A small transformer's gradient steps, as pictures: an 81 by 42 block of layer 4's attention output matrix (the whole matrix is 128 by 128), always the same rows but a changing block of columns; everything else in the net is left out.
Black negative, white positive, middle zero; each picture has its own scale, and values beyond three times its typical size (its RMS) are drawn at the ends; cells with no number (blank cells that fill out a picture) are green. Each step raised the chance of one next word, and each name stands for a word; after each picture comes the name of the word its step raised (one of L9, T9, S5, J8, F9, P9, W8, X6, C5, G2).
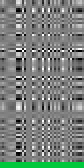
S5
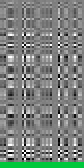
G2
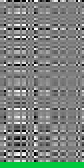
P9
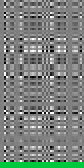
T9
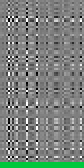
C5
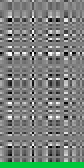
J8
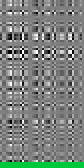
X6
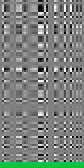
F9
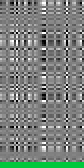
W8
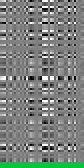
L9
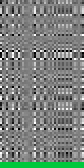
S5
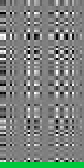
X6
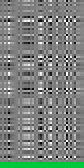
C5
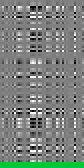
T9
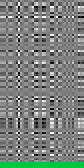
T9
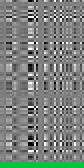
C5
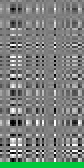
G2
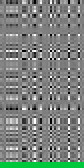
S5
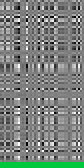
C5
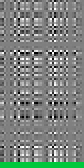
J8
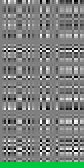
S5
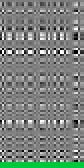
X6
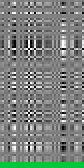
W8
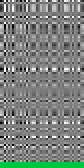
F9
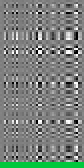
X6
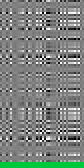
P9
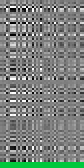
L9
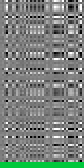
F9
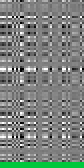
F9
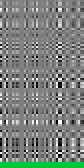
G2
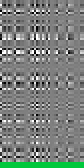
X6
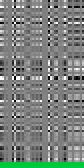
L9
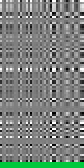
F9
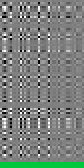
T9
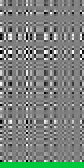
X6
